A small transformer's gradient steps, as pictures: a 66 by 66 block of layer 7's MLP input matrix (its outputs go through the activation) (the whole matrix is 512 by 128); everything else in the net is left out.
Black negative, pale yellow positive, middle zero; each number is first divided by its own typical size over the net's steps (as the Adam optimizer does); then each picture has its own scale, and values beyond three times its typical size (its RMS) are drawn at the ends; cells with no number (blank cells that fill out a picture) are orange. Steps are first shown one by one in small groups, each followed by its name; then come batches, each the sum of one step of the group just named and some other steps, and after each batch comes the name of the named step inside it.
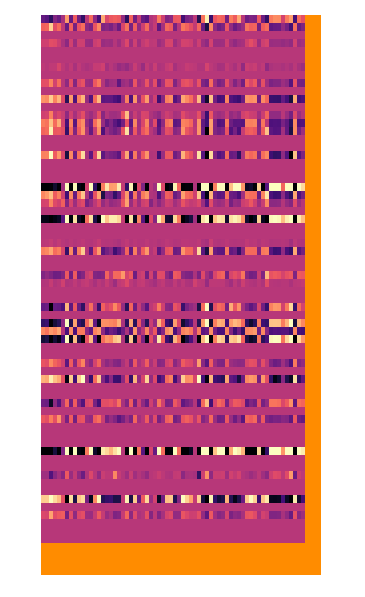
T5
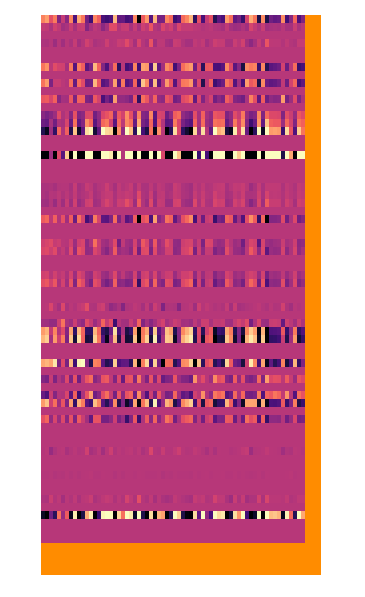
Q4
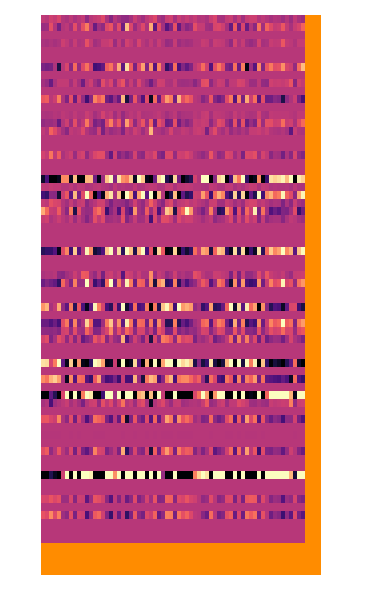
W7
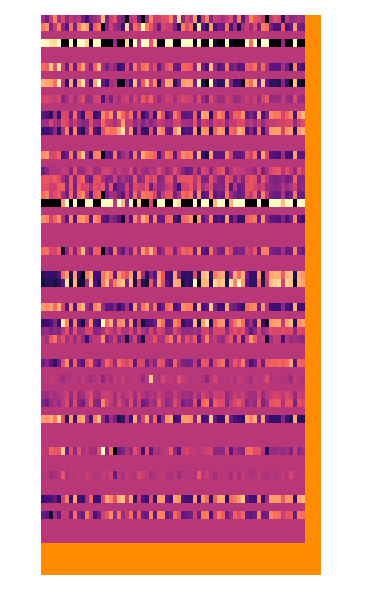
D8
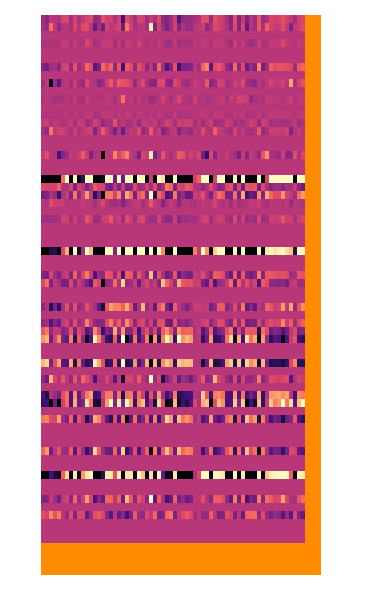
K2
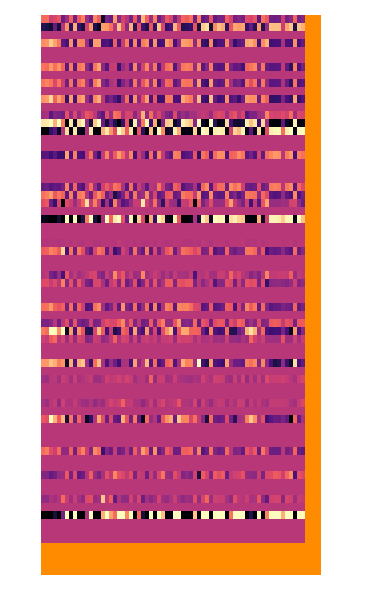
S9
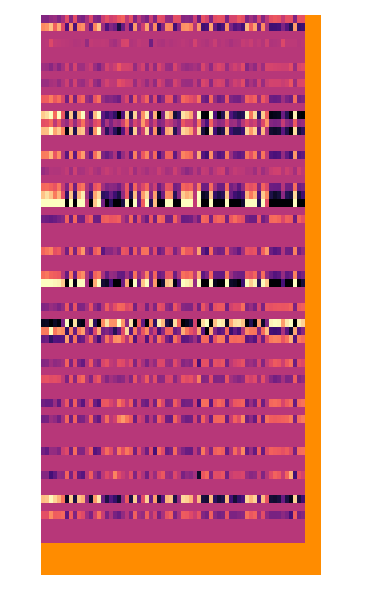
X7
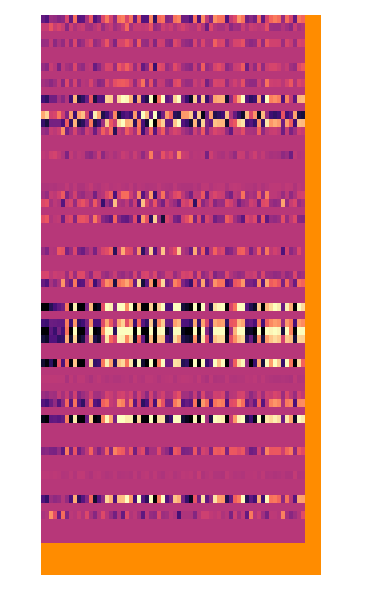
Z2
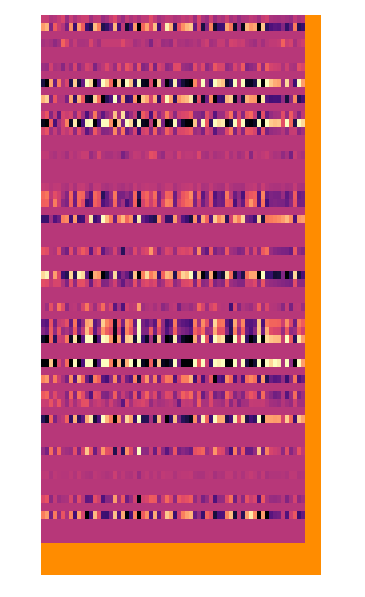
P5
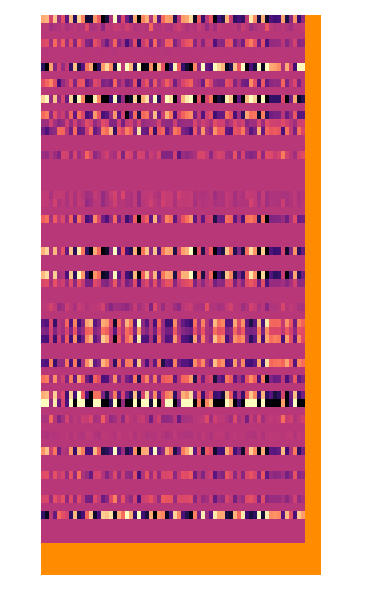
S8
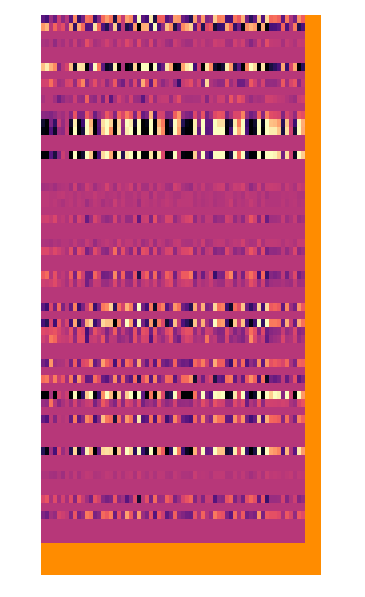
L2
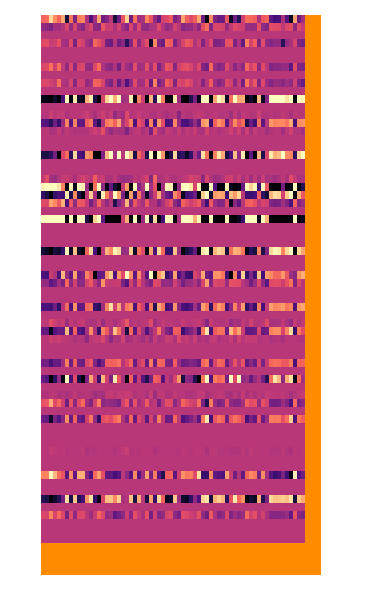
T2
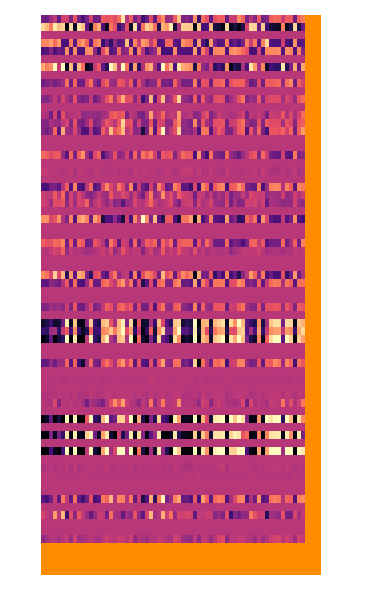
Z2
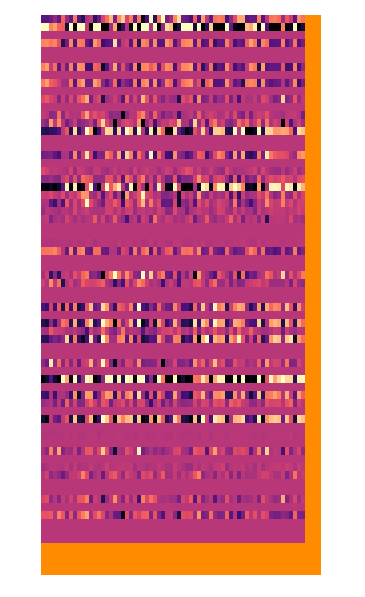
L2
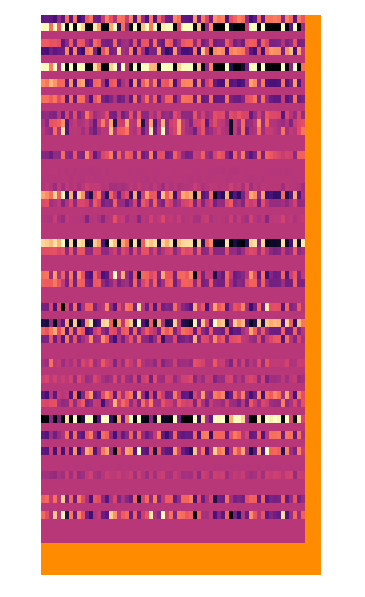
L2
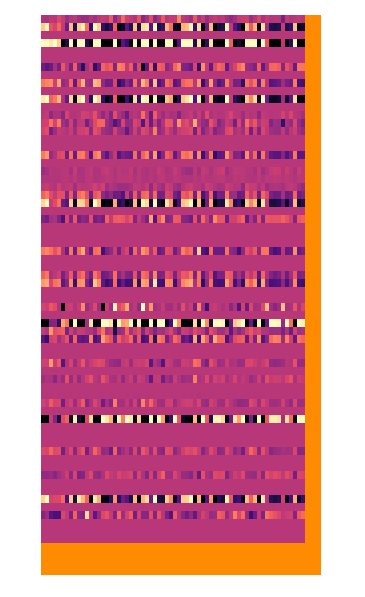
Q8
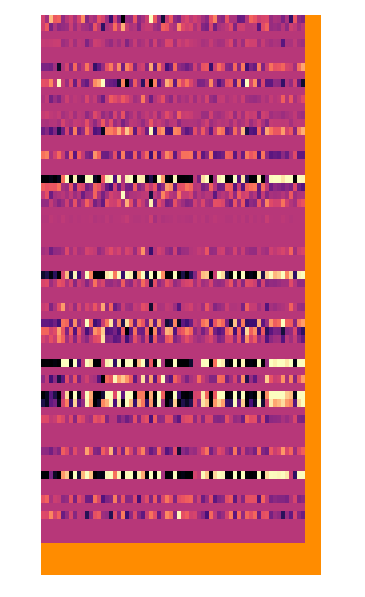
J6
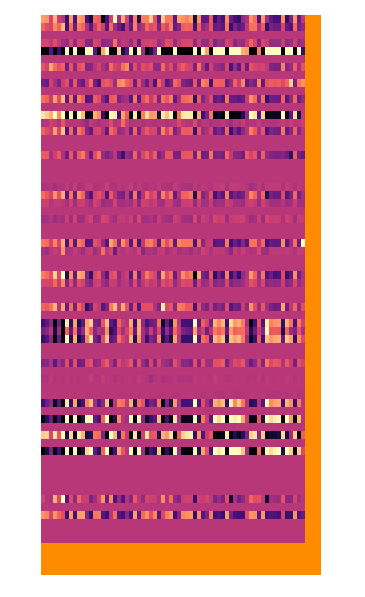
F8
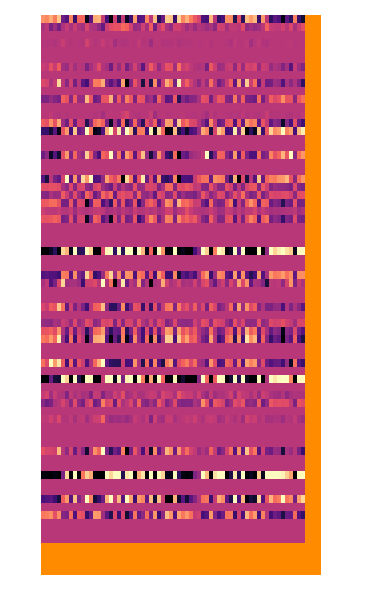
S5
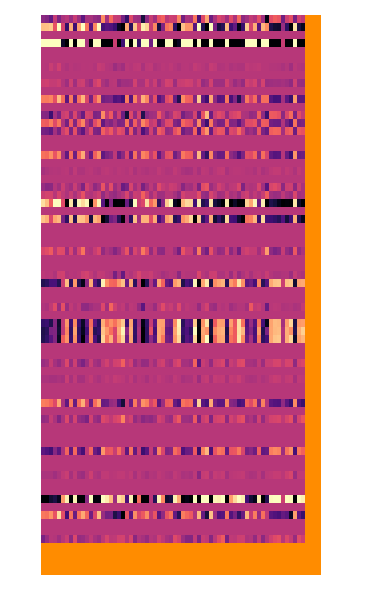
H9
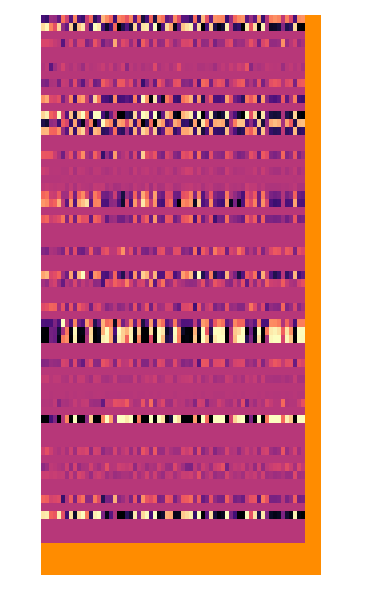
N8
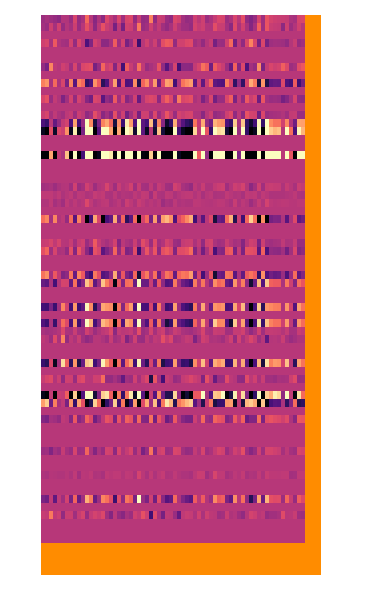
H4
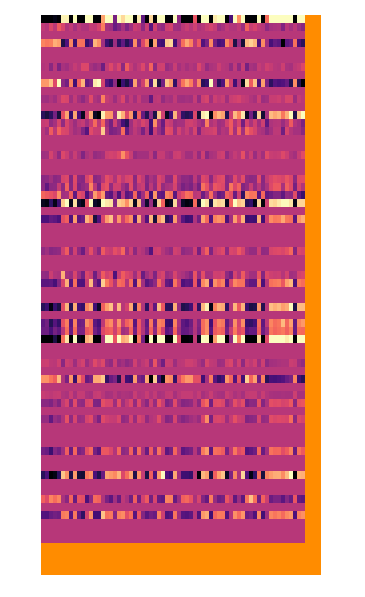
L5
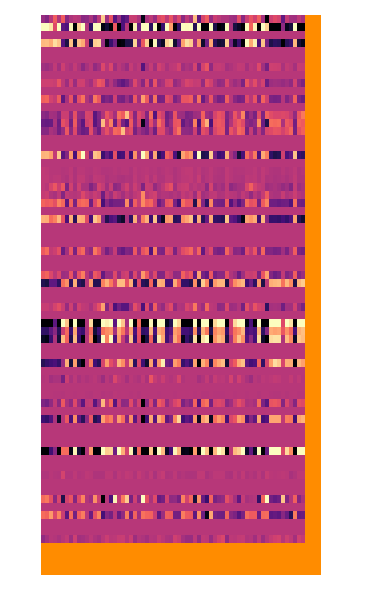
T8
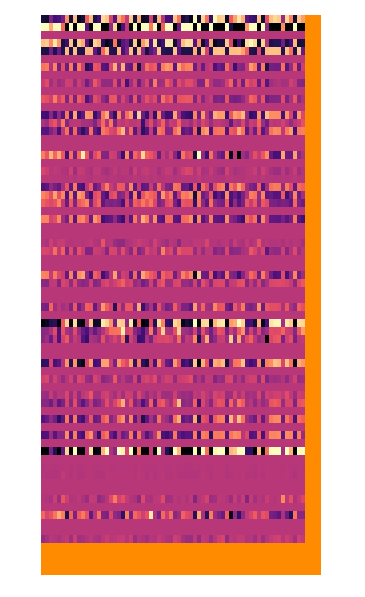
T8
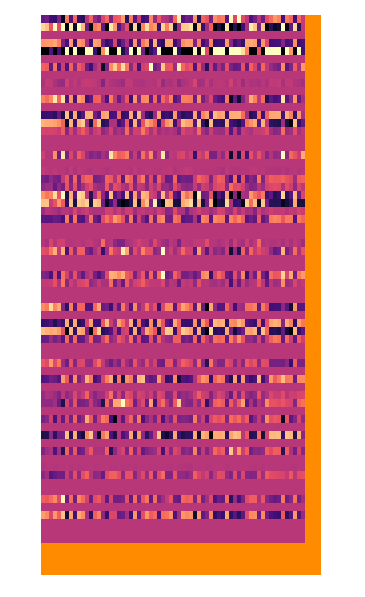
Q8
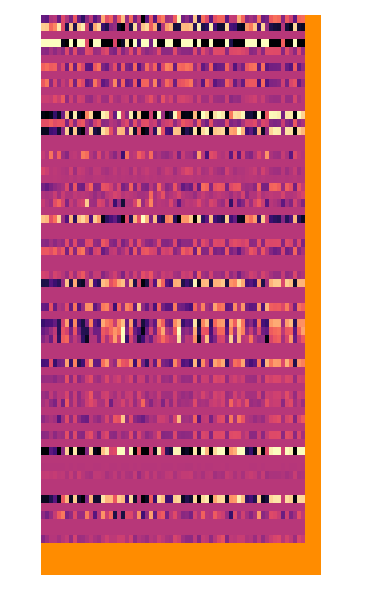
H9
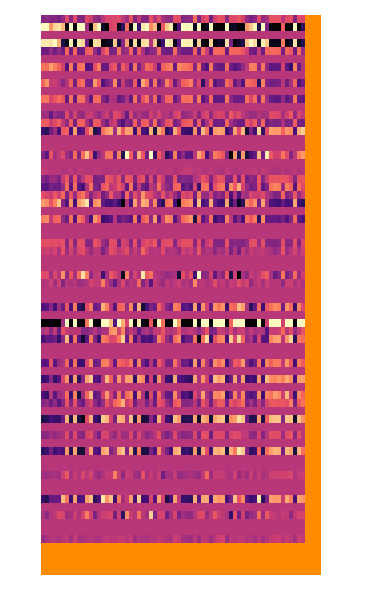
H9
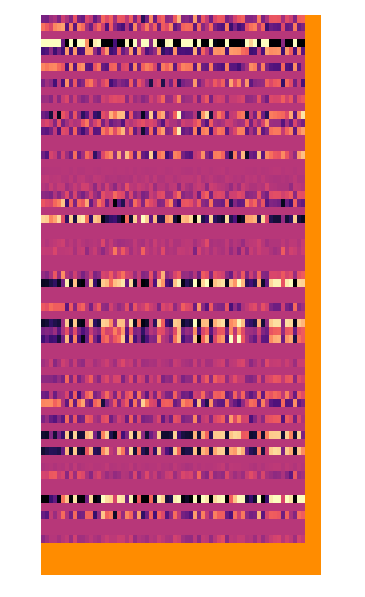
H9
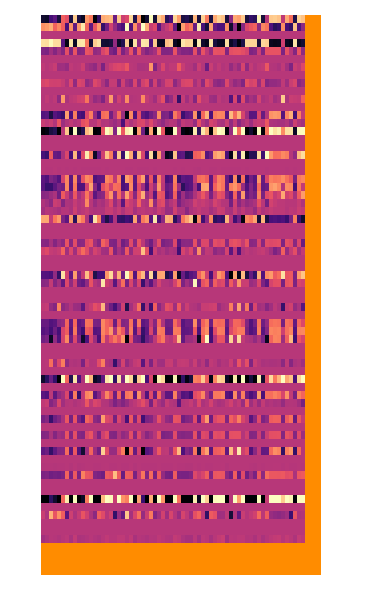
H9
